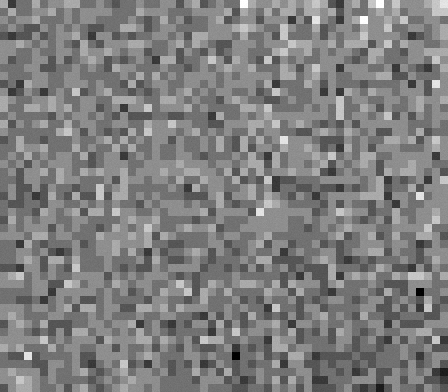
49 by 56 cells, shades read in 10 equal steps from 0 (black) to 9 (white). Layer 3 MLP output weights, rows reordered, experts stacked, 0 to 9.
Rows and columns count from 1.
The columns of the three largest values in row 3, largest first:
46, 40, 51
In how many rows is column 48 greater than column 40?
19
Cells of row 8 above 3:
45
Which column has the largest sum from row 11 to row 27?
55
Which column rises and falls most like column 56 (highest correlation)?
48
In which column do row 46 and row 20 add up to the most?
35
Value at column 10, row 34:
7
